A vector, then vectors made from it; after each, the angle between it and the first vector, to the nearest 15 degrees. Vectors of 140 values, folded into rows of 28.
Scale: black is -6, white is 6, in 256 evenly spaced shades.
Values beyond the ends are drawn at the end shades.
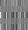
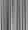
90 degrees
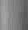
90 degrees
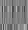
90 degrees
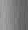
90 degrees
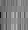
150 degrees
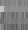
60 degrees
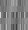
30 degrees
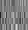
135 degrees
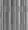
90 degrees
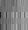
135 degrees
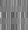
30 degrees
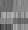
120 degrees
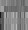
135 degrees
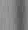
90 degrees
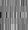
135 degrees
